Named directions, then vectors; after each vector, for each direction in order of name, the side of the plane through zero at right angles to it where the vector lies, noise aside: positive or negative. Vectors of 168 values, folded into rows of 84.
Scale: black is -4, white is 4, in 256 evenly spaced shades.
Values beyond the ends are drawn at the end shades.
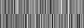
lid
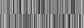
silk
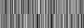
positive, negative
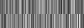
negative, negative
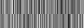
negative, positive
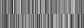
positive, negative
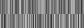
negative, negative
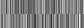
negative, negative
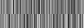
negative, positive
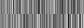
negative, positive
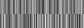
positive, positive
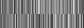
positive, negative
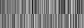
negative, negative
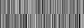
positive, positive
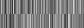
positive, negative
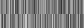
negative, negative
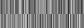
negative, negative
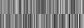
positive, positive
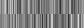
negative, positive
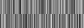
positive, positive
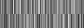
positive, negative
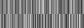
negative, negative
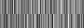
positive, negative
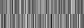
negative, negative
